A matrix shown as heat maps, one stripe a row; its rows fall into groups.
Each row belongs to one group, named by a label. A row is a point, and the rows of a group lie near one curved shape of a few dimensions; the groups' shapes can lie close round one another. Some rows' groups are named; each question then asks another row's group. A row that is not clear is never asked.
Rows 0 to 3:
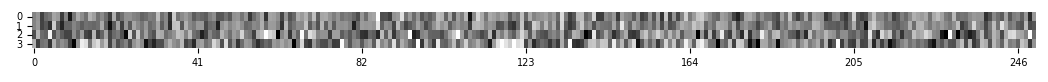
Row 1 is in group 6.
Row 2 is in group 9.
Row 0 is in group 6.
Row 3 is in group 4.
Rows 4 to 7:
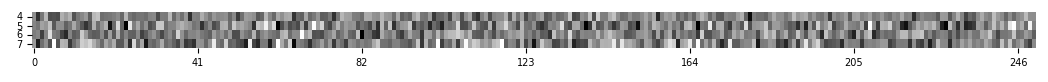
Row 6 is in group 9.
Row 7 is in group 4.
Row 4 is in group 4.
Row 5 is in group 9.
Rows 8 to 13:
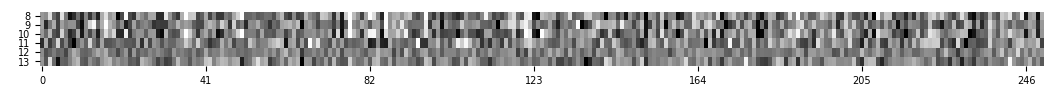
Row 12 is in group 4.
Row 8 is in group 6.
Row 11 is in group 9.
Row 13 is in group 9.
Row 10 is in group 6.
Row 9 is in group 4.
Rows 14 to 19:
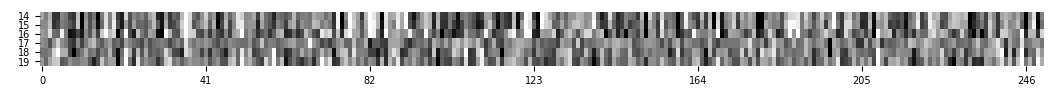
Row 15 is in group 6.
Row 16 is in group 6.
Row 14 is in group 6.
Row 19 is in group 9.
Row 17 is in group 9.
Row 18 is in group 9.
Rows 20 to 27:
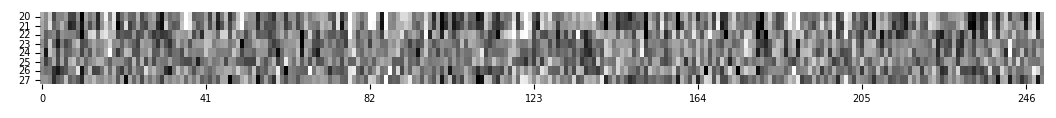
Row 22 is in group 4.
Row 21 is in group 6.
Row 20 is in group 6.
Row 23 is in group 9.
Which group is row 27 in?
6
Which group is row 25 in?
4
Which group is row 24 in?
9
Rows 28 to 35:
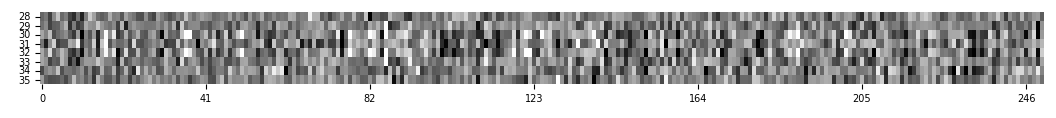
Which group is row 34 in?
9
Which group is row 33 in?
6
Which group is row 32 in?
6
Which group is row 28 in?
9
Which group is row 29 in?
6
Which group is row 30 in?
6
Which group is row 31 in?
4
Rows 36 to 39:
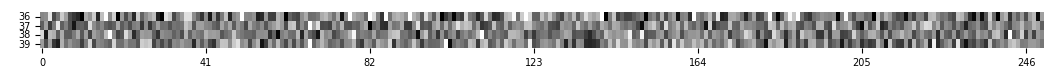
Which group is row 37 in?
9
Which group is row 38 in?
9
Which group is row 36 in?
6
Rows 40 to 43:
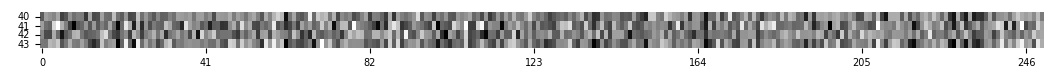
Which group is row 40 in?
9
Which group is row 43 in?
9
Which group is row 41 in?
9
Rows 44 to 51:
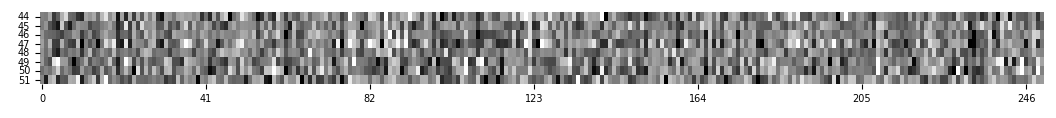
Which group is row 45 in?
6
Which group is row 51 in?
4
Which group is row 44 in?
6
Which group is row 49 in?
9
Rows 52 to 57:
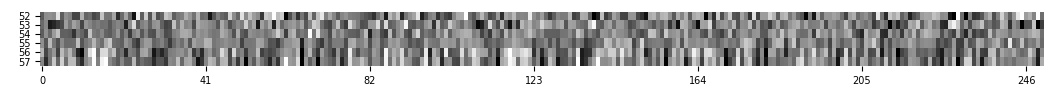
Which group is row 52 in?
9
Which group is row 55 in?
9
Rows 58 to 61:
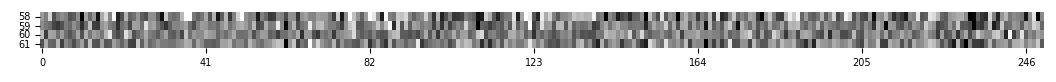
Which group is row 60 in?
9
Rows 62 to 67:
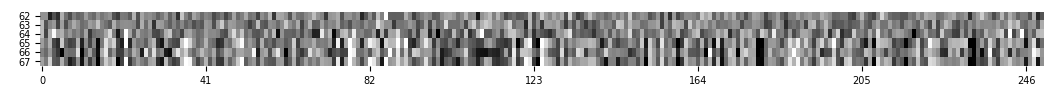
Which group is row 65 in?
6
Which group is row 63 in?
4
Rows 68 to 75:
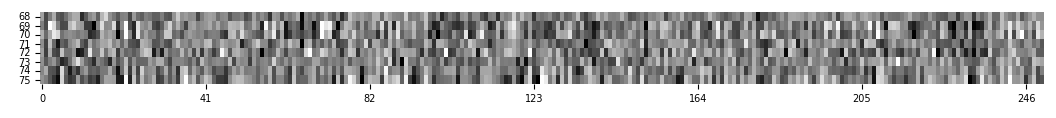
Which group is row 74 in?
6
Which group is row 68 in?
4
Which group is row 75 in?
6
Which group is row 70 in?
9
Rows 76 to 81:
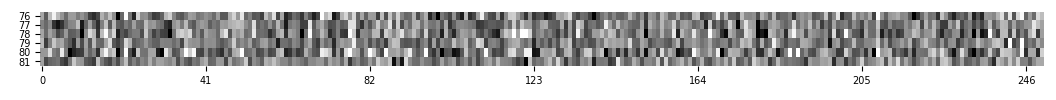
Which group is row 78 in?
4
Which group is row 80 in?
6
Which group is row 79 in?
9
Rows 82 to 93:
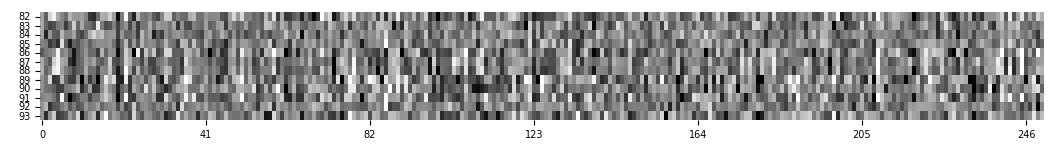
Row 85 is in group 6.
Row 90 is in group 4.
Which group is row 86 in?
9
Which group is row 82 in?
9
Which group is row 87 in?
9
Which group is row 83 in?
4
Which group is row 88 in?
9
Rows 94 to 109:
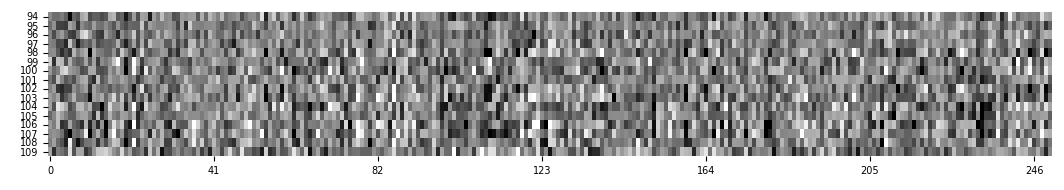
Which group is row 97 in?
6
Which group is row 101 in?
9
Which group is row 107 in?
4
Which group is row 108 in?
6
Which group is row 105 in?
9
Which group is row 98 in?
6
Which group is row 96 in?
4
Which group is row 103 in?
6
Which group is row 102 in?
6
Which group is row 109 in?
4
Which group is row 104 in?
9
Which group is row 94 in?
4
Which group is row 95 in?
6
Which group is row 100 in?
9
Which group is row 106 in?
6
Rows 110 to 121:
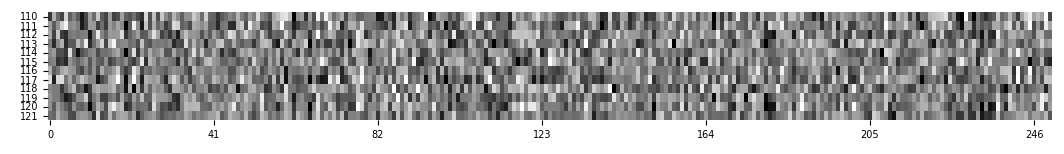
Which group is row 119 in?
4
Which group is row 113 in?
4
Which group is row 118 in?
6
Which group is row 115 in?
6
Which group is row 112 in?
4
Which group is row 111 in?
9
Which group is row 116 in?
9
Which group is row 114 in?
6
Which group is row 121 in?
9
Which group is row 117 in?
9
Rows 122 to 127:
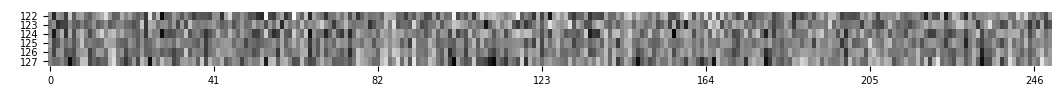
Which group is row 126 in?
4
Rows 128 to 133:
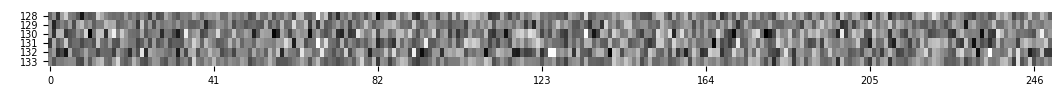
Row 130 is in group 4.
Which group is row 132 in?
6
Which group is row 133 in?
9
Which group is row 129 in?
4
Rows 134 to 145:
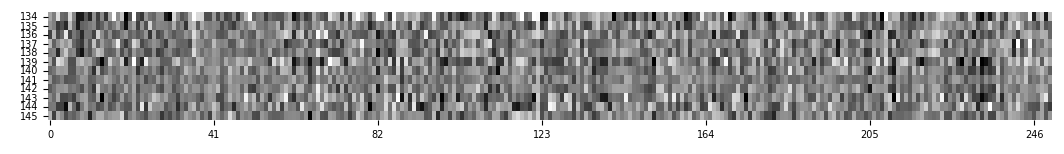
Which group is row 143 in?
4
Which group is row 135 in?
6
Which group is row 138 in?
9
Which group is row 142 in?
9
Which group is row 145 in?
4
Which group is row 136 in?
9
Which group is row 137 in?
9
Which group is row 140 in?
9
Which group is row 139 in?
9
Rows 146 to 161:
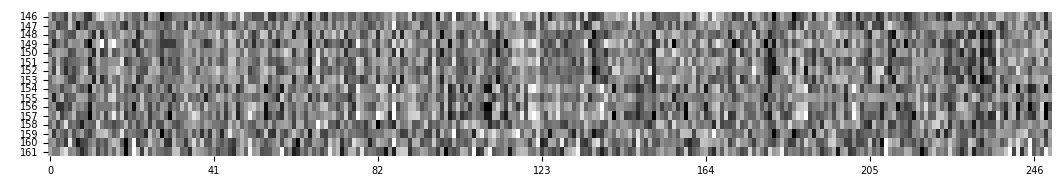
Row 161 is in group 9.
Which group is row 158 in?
9
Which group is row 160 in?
6
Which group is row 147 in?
6
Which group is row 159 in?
4
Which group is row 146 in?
4
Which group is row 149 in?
4
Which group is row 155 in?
4
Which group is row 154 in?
6
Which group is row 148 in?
9
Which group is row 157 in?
6
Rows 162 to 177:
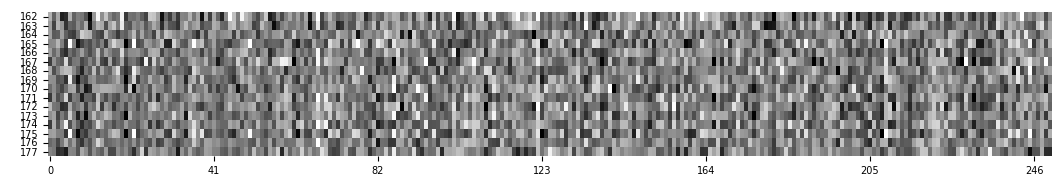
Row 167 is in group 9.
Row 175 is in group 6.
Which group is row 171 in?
9
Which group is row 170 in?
6
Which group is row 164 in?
4
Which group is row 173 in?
6
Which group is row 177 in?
6
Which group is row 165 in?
6
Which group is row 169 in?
6
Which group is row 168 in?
9
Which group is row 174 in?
9
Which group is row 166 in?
4
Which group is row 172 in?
4
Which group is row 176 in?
9
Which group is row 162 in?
4
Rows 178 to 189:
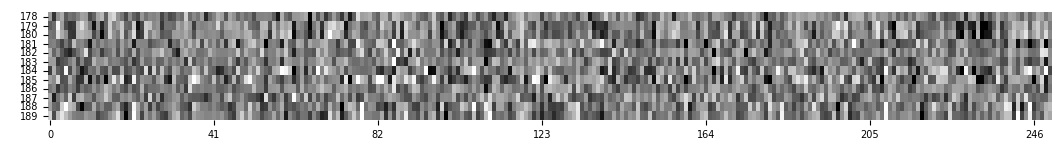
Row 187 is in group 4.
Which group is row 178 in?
4
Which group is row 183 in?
6
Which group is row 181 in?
6
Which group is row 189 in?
9
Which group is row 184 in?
9
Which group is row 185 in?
6
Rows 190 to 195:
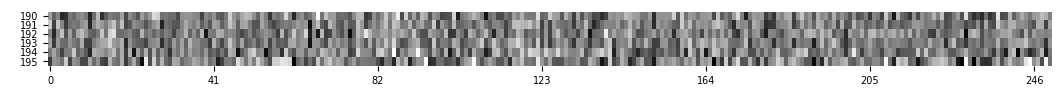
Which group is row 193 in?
4
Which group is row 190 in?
4
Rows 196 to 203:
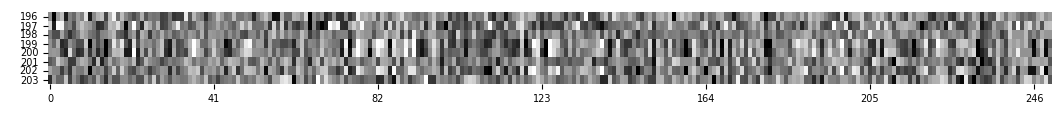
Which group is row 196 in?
4
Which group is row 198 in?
4
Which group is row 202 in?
6
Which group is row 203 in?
9
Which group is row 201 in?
9
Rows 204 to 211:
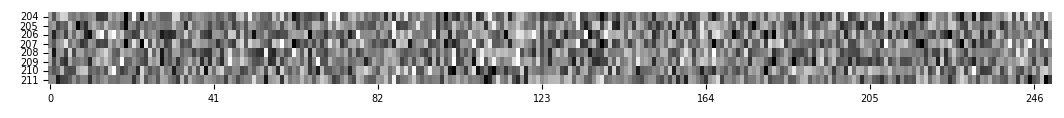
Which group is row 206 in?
4
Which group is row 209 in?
4
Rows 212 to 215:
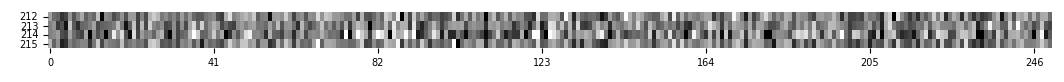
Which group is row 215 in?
4
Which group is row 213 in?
6
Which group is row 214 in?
6
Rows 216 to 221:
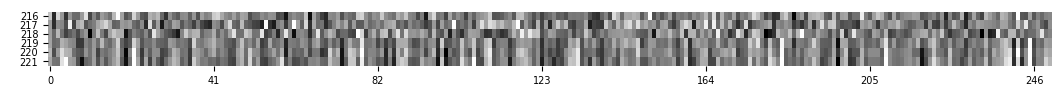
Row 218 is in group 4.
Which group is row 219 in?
9
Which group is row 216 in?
9
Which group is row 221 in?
9
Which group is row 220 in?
9
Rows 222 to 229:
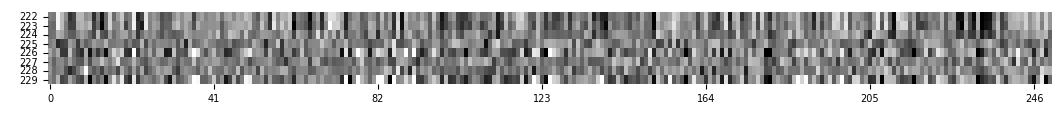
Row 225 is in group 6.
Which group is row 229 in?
6
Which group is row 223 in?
9
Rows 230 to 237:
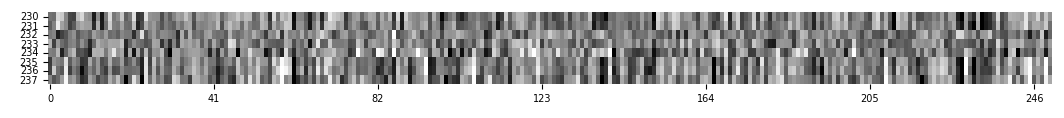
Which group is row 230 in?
9
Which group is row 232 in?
6
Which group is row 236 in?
9
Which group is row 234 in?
6
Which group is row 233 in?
4
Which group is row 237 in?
9
